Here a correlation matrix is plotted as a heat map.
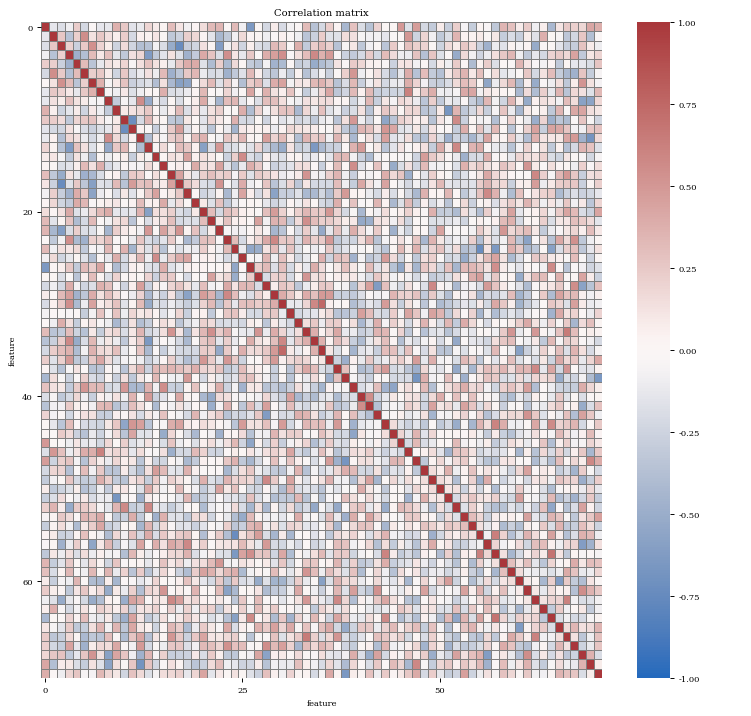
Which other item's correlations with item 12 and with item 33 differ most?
69
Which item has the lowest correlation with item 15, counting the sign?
44
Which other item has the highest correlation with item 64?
57
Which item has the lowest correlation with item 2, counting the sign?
17
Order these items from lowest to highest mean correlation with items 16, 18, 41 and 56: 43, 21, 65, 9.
9, 21, 65, 43
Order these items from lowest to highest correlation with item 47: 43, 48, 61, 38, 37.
38, 37, 48, 43, 61
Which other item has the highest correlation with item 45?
0
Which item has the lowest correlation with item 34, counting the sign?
13
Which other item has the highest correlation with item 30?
35
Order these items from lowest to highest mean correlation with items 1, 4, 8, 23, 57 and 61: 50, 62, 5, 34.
50, 34, 62, 5
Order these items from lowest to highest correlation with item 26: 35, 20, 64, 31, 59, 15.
31, 59, 20, 35, 15, 64
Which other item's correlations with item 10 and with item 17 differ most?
11
